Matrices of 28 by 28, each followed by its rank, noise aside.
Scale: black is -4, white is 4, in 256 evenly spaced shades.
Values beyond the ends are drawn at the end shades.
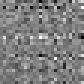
three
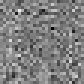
seven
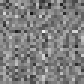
five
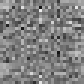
six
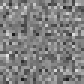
five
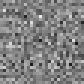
seven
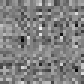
five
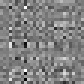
three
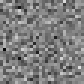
six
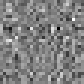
five
